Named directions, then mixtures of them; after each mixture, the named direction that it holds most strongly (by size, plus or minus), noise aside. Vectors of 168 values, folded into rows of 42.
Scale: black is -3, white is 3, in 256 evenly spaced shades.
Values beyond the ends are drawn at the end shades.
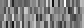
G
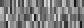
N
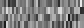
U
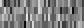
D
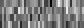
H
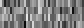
D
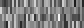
N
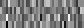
N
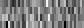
G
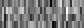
H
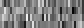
D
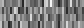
H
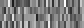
G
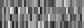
H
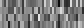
H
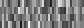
H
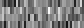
U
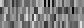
N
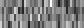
H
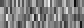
N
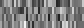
D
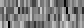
H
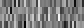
D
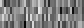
D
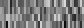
N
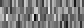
N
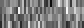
H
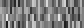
N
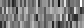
U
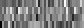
G
